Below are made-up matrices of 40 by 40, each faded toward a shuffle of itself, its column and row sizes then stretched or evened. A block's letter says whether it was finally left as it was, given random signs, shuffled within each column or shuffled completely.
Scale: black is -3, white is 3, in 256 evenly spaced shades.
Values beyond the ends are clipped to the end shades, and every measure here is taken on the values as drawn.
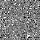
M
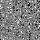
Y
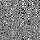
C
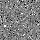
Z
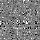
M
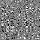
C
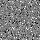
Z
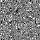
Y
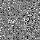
M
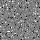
Z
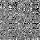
C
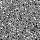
Z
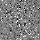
Y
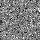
Z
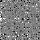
M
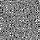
C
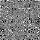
M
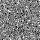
Z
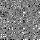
C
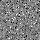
Z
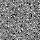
Y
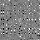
C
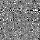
C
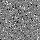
Z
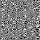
C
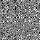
M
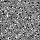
Z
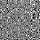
C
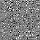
C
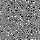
M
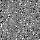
Y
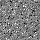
Z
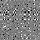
C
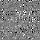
C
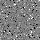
Z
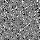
Y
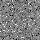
Z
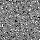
Z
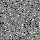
Z
